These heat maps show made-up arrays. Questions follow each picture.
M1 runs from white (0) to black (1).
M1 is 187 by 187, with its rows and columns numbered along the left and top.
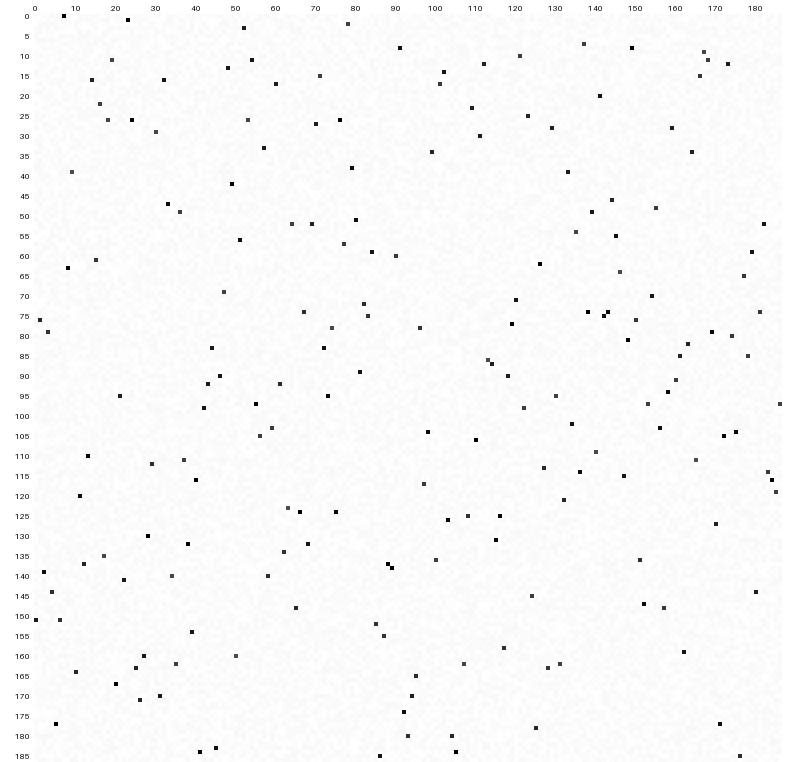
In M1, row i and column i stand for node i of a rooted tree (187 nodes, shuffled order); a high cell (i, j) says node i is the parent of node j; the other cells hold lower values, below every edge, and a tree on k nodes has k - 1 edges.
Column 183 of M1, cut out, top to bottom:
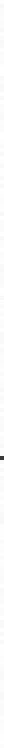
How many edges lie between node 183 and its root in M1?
7
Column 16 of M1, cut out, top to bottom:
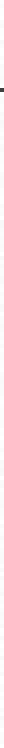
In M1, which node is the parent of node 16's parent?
141
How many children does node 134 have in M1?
1
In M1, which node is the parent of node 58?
140
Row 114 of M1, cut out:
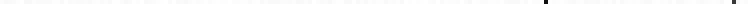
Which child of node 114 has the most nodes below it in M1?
136
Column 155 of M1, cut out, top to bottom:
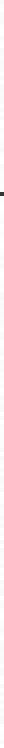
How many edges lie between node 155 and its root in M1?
4
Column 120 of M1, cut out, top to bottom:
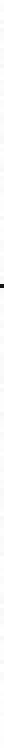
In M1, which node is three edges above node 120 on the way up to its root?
61
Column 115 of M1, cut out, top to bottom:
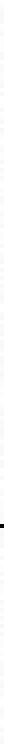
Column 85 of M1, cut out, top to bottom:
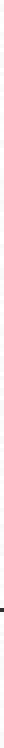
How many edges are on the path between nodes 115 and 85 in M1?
3
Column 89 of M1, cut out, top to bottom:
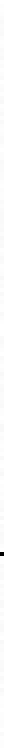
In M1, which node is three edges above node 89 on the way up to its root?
78
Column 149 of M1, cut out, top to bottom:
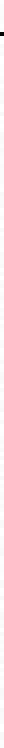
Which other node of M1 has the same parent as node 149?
91
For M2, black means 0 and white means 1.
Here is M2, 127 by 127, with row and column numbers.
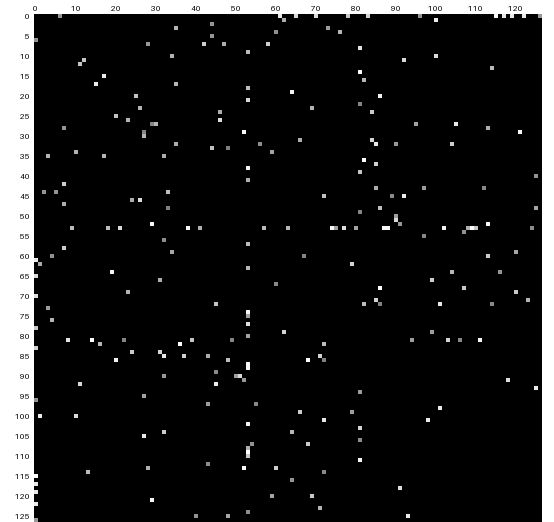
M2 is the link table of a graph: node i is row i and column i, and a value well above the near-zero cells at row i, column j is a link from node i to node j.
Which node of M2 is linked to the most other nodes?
node 53
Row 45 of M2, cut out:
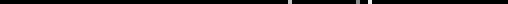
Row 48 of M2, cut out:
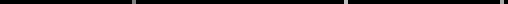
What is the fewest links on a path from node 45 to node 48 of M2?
3
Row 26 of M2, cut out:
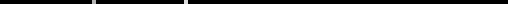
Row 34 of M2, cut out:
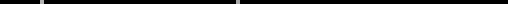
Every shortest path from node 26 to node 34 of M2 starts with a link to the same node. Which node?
node 23
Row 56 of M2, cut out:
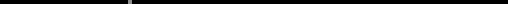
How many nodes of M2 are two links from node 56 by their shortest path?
4
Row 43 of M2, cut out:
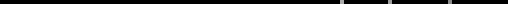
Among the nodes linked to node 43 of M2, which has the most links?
node 85
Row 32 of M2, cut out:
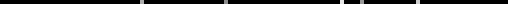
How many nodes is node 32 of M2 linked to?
5
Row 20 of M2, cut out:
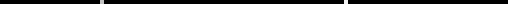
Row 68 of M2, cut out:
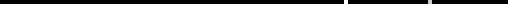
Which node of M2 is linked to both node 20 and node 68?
node 86
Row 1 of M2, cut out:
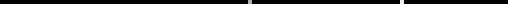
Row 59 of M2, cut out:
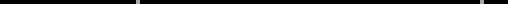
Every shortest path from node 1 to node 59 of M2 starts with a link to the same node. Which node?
node 100
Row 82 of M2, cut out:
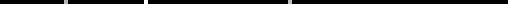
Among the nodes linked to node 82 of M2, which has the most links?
node 72
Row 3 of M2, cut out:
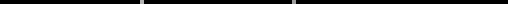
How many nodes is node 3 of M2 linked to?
2
